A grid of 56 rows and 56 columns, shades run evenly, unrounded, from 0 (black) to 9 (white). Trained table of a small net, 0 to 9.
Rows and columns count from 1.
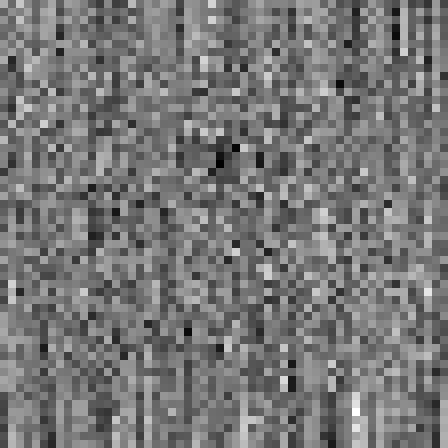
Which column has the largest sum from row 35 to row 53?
45
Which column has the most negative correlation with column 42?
25
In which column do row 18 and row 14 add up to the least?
2
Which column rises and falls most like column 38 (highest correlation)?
7
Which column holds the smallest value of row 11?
43
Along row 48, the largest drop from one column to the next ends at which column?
37
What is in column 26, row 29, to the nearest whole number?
3
